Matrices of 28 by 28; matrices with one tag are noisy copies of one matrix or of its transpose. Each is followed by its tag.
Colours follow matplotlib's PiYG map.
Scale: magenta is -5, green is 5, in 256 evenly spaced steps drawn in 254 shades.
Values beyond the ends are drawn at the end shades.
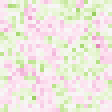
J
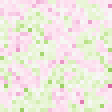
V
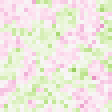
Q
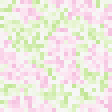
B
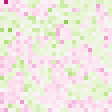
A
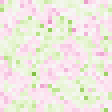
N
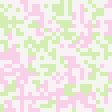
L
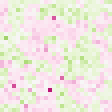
J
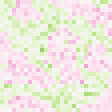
B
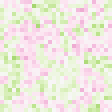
J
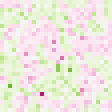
J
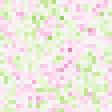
N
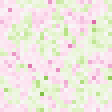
V
